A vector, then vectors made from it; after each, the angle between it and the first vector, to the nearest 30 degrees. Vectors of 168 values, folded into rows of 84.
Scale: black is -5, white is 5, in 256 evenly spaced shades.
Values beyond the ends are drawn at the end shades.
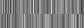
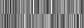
30 degrees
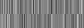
150 degrees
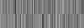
60 degrees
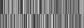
120 degrees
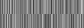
150 degrees
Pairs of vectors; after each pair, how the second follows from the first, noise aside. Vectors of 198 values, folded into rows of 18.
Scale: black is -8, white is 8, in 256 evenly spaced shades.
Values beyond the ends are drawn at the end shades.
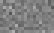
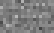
shuffled.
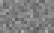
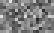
wrapped around, scaled up.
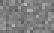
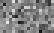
wrapped around, negated, scaled up.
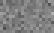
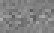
reversed, partly zeroed.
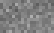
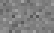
negated, partly zeroed.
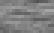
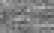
wrapped around, negated.
